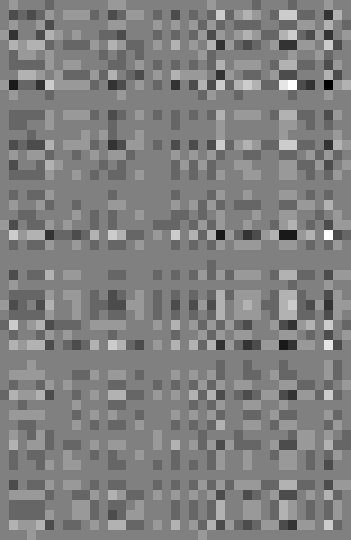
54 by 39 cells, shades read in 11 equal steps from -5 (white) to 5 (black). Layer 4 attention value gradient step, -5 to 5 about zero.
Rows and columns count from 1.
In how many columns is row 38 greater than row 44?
11
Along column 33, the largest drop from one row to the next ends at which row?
9
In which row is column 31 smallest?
24
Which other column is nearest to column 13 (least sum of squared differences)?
20
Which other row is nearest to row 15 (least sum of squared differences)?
2
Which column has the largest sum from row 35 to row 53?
33
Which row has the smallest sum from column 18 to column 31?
8
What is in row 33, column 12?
-1
